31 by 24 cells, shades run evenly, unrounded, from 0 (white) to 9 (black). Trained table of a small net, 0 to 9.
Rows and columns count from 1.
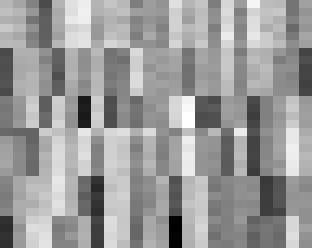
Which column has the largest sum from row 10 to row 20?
20
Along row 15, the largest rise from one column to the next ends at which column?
16
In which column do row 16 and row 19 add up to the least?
15
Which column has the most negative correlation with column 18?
23
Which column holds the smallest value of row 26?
5
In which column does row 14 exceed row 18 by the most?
7
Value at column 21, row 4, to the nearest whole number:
3
